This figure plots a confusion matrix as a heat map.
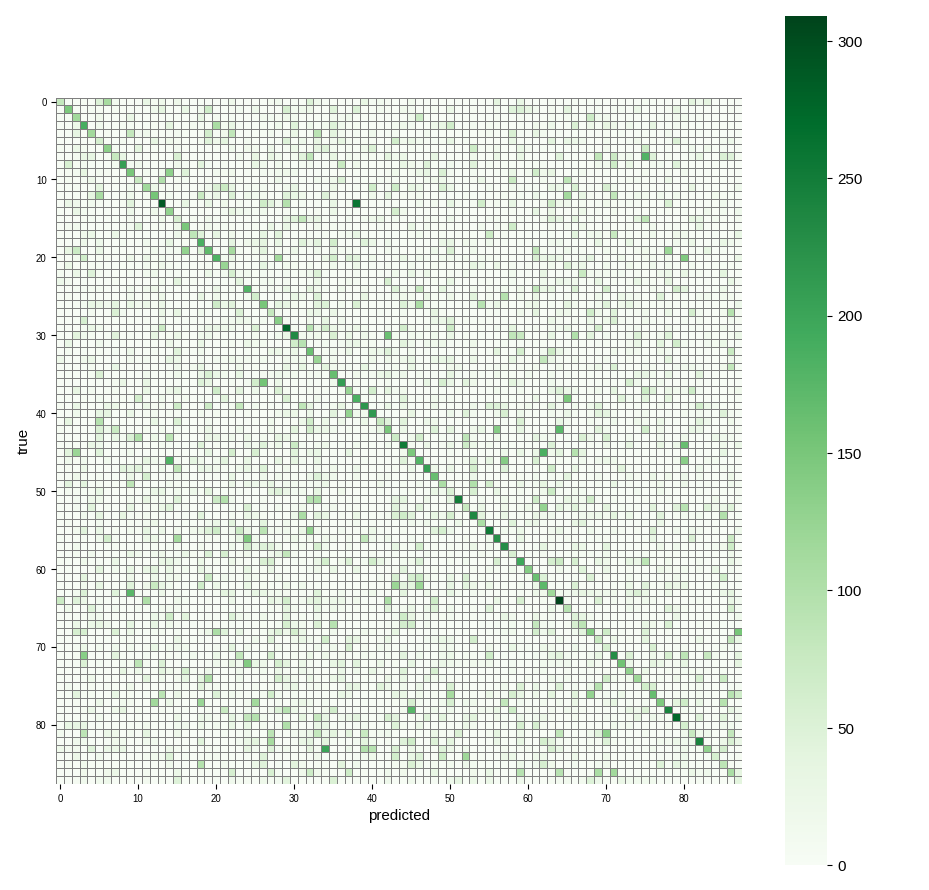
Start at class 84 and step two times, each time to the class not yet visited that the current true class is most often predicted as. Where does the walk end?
62
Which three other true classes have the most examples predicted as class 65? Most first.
38, 12, 10
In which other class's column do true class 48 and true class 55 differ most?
32
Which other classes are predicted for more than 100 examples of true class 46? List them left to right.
14, 57, 80
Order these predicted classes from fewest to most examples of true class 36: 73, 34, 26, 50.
34, 50, 73, 26
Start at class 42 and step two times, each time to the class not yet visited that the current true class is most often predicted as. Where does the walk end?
11
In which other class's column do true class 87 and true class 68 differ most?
20
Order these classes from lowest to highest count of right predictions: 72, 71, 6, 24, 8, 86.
86, 6, 72, 24, 8, 71
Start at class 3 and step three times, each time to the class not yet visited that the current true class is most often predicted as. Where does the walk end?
29
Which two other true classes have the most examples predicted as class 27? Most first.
82, 81
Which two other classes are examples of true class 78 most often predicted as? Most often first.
45, 29
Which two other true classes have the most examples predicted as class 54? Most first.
26, 13
